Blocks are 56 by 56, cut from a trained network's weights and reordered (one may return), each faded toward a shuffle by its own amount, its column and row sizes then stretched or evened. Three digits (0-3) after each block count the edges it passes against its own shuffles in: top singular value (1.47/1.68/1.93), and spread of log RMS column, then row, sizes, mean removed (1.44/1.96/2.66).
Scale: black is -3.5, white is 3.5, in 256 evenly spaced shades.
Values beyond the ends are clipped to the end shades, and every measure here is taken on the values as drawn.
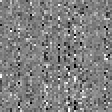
0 3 0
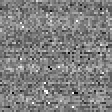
1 0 1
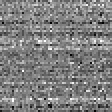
3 2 2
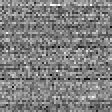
3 0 2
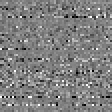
0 0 3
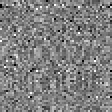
2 0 1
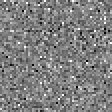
0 0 1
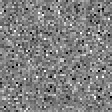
0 0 1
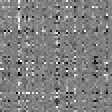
2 3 2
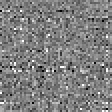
1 1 2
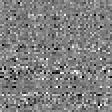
2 0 3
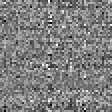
0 2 1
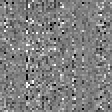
2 3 1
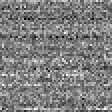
2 0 2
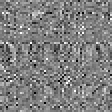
3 1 2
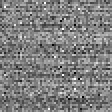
2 1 0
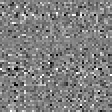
2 1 3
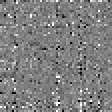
1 2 2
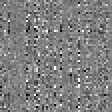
0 3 1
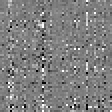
2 3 2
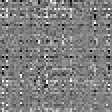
2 3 2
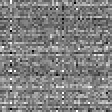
3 2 2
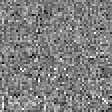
2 0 1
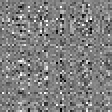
3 3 2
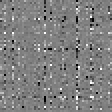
1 3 2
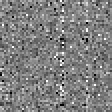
0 2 0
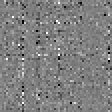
1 2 1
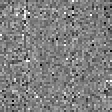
0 2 1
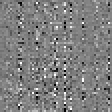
2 3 2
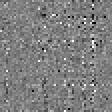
1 2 1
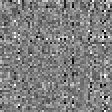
2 2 1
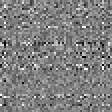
2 1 3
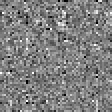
1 1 1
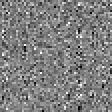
1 2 0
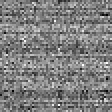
3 2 0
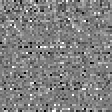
0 0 3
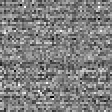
2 1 1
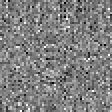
2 0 0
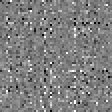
1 2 2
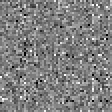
0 1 1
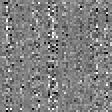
1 3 0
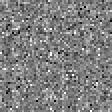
1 0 0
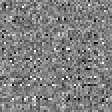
2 1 2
